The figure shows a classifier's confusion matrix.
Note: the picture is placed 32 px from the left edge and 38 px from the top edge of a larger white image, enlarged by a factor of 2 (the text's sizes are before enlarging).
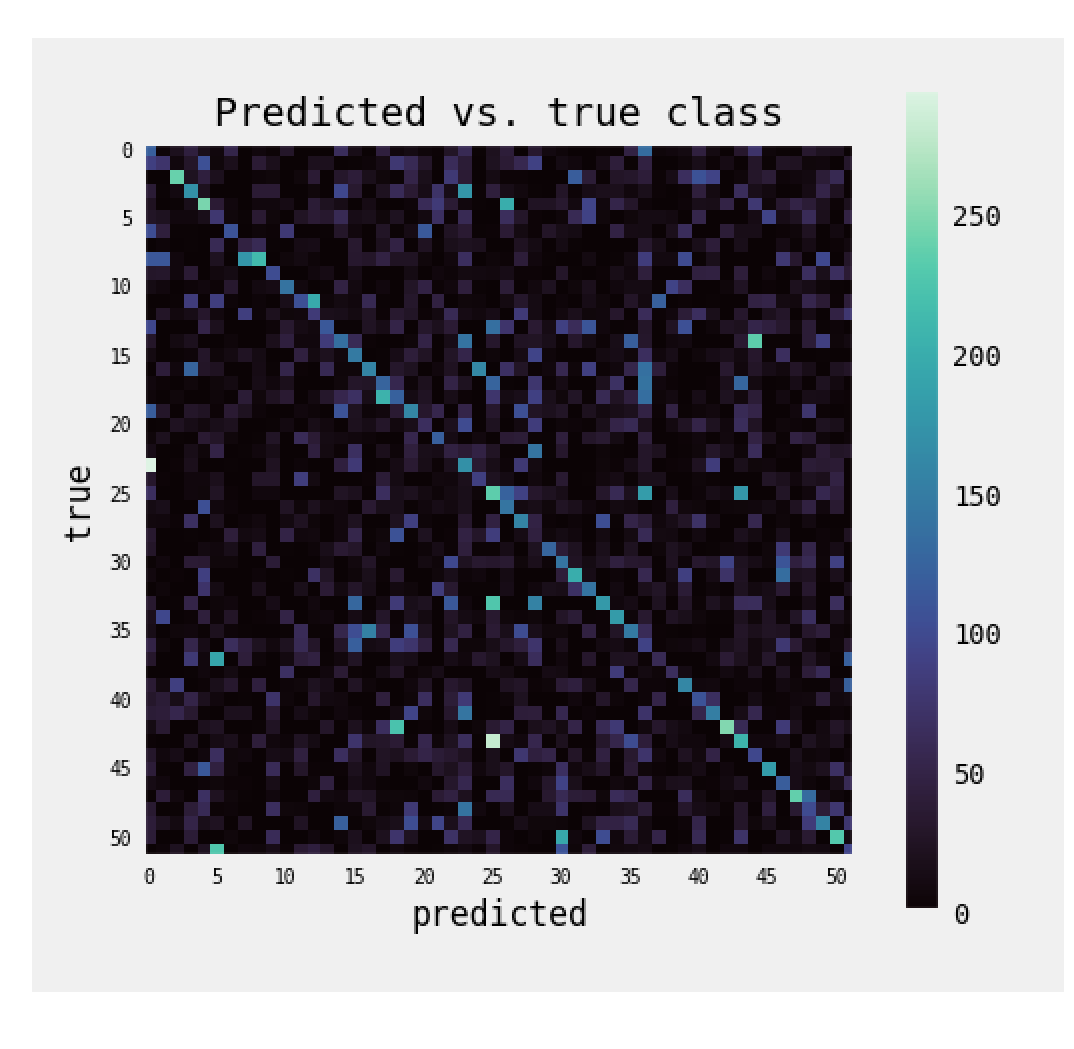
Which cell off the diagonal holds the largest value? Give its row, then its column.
23, 0
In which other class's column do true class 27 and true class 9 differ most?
33
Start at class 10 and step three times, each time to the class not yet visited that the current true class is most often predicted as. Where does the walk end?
1
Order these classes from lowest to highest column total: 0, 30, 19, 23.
19, 30, 0, 23
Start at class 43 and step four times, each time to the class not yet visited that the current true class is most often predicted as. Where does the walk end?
28
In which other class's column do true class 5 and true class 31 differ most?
46
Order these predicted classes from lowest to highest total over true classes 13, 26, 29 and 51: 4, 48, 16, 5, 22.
22, 16, 48, 4, 5
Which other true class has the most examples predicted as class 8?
7
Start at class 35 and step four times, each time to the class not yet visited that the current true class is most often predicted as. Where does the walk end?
12
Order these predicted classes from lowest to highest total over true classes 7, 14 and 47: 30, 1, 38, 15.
38, 1, 30, 15
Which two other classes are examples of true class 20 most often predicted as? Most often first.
23, 28
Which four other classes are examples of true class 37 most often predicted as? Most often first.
5, 51, 3, 28
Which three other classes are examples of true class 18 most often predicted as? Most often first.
17, 36, 28
